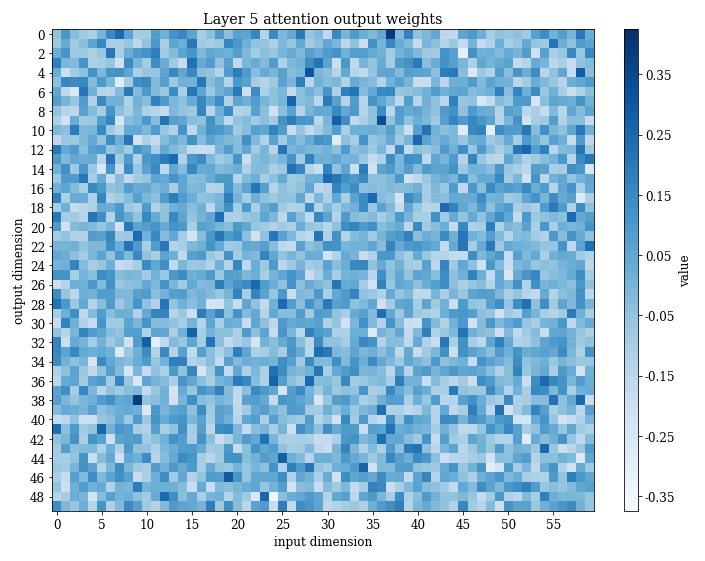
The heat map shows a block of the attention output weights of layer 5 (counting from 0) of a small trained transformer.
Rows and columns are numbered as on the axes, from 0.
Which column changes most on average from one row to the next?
28
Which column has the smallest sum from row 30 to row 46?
52
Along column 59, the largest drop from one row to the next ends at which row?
14
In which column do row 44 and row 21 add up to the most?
25
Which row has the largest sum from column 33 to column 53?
6
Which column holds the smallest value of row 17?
58
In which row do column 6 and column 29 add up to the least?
42
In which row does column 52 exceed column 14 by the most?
12
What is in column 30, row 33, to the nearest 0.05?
0.2
